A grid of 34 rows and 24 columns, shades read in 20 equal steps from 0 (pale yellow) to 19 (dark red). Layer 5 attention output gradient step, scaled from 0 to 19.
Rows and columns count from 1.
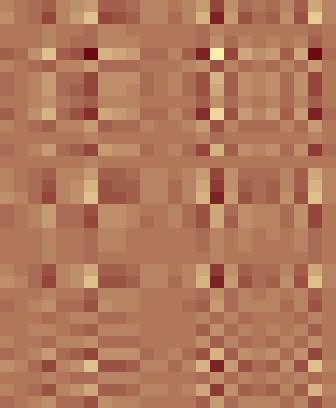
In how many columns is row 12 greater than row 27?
2
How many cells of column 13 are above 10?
5
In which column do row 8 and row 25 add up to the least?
16
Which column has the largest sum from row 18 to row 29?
23
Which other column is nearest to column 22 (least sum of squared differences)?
9
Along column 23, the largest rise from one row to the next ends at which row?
18
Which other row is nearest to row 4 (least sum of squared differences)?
32
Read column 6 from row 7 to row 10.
11 12 11 13
